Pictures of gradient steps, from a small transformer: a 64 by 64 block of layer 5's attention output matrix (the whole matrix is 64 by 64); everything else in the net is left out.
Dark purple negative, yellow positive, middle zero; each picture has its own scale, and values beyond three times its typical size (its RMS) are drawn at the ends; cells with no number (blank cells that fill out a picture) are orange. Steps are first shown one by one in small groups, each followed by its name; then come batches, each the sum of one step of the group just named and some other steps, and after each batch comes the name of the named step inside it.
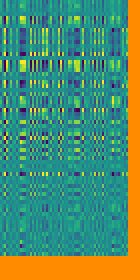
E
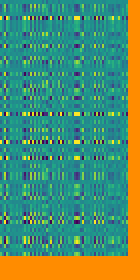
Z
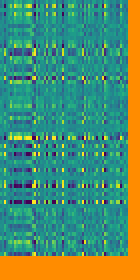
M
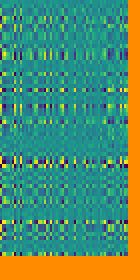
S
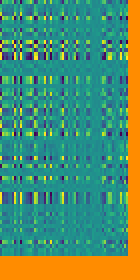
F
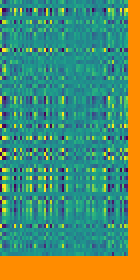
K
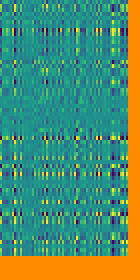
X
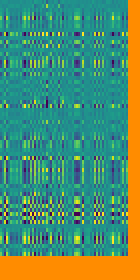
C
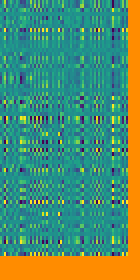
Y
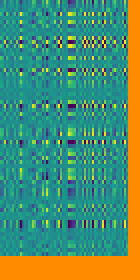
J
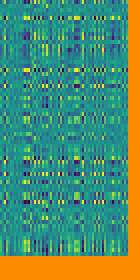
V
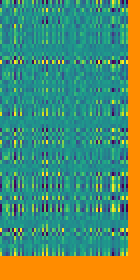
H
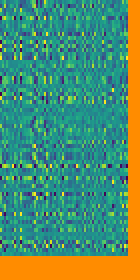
F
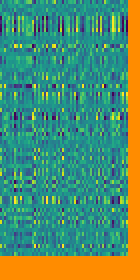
X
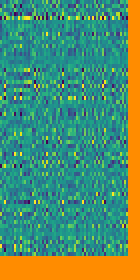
V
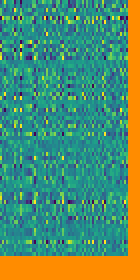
F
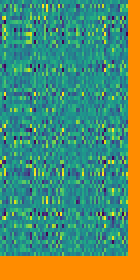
X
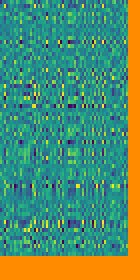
J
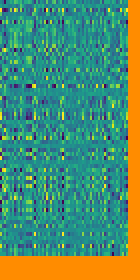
K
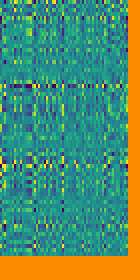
S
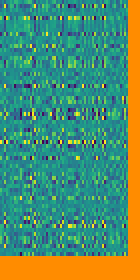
Z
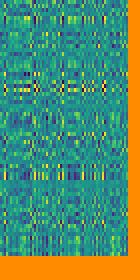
Z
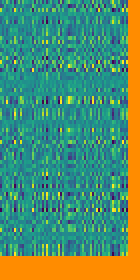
H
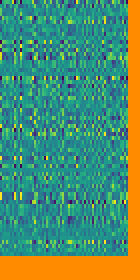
F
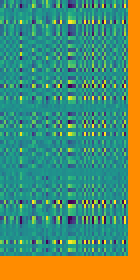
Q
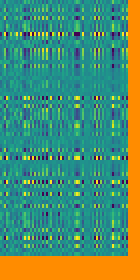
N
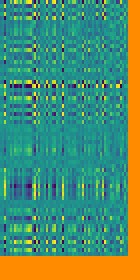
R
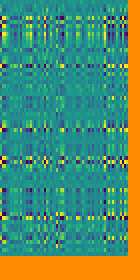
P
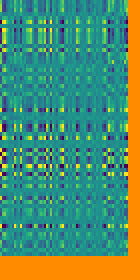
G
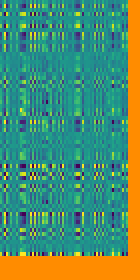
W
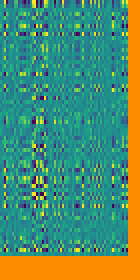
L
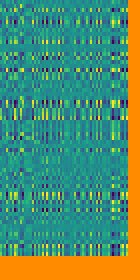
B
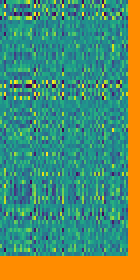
R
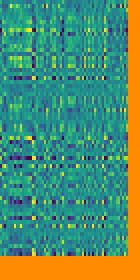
G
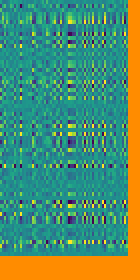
Q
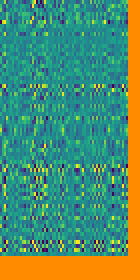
L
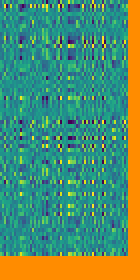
W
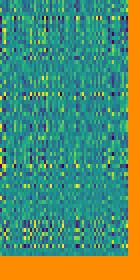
G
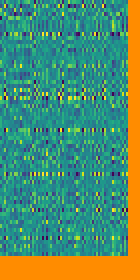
N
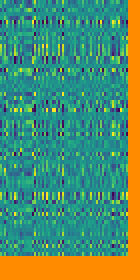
B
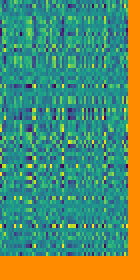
G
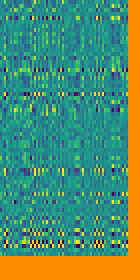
B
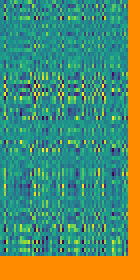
R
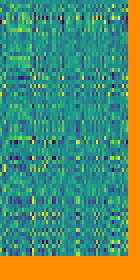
W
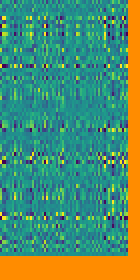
P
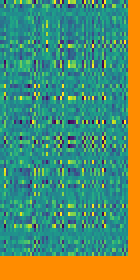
R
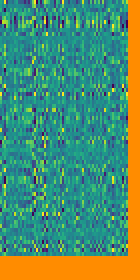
L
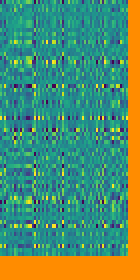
B
